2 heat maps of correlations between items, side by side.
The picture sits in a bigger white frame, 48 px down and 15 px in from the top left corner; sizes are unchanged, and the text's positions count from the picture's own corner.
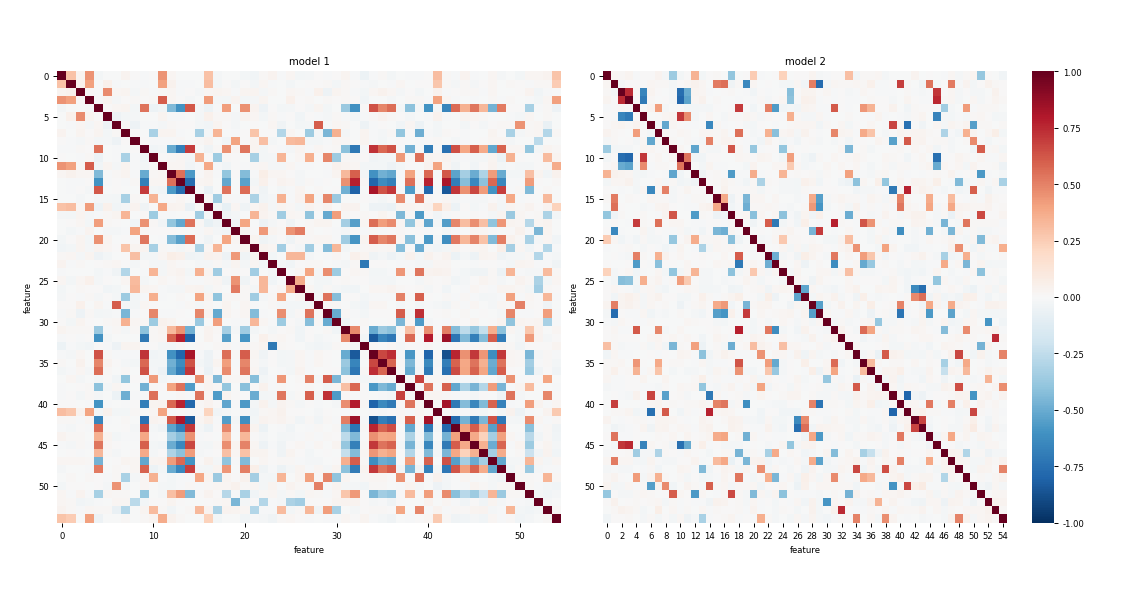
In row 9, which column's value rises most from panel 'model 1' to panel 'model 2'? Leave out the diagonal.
51
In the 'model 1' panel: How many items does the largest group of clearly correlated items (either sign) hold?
22
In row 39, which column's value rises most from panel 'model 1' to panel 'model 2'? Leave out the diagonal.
6
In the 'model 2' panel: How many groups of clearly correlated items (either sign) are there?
9
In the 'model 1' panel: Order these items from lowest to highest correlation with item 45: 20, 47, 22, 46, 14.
47, 22, 46, 20, 14
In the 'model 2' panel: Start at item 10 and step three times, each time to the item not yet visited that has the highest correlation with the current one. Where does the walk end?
25
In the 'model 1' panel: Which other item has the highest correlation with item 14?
34
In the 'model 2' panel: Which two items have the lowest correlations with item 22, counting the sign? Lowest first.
23, 46
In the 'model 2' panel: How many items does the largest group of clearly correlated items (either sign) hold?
10
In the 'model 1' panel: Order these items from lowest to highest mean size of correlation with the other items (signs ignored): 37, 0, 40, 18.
0, 37, 18, 40
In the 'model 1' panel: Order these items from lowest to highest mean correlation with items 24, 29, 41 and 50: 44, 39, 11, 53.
44, 11, 53, 39
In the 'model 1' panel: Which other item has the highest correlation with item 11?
3
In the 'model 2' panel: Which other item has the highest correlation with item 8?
41
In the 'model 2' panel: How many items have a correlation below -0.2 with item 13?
5
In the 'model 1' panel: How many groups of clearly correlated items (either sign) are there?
7
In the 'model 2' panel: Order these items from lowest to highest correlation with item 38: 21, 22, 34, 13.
13, 22, 21, 34
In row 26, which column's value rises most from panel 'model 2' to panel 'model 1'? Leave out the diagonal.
43
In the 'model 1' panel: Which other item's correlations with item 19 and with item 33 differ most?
23
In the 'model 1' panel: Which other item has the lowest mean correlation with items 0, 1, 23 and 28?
33
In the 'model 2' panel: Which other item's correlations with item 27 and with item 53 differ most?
32
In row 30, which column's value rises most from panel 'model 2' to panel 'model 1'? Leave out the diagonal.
52
